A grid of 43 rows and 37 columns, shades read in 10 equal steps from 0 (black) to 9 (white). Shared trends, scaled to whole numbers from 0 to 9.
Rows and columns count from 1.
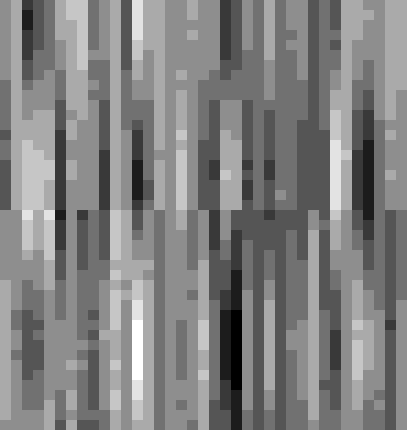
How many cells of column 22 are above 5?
7
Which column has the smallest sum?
22
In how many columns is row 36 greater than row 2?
8
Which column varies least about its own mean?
16
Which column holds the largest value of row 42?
13
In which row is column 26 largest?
20
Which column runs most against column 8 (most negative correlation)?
12
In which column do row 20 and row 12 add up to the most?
31
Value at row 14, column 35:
4
